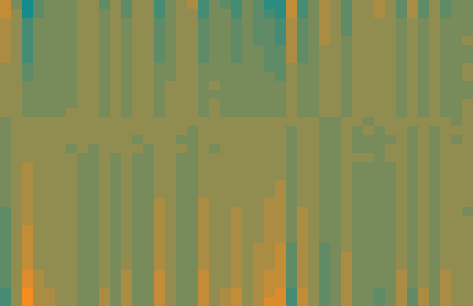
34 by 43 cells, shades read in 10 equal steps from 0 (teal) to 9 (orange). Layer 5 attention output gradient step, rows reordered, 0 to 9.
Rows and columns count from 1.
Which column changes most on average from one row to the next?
3
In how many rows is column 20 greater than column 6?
3
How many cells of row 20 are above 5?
1
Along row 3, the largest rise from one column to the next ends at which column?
27
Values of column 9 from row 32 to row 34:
4 4 4
